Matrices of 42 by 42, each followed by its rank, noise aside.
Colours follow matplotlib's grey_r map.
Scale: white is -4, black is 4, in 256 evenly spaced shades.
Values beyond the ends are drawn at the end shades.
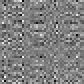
four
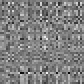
three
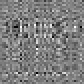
three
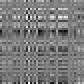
two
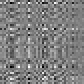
two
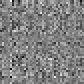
six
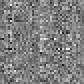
six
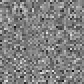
six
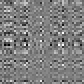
two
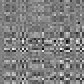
two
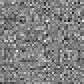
six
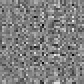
six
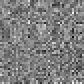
six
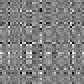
two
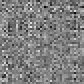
six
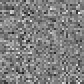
six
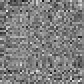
six
